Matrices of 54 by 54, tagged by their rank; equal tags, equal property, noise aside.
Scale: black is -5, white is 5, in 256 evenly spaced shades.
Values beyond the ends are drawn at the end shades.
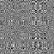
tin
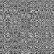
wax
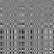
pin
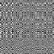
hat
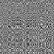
wax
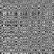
tin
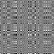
pin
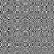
tin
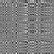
hat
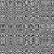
tin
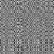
tin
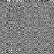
wax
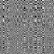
tin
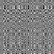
hat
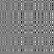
pin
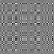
pin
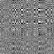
hat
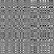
hat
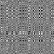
hat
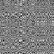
wax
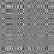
pin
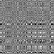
hat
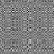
tin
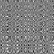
tin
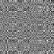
tin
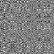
wax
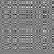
hat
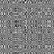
wax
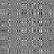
hat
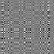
hat
